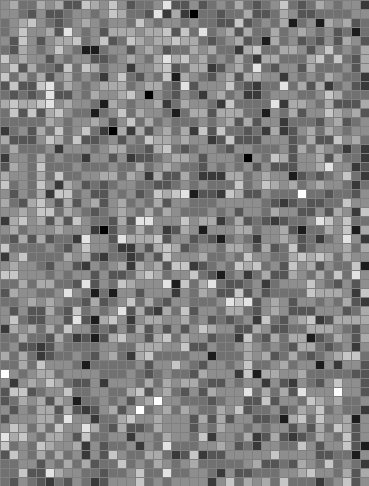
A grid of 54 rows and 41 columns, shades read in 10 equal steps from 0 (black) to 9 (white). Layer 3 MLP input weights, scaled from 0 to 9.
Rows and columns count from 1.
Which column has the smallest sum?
40
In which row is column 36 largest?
25
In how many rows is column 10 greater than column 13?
20
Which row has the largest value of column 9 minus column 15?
36
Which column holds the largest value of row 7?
19
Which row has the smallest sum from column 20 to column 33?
2
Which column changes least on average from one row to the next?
4
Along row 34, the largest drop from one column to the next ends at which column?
29
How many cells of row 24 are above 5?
10
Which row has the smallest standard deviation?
14
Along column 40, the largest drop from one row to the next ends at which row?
32
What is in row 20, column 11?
5
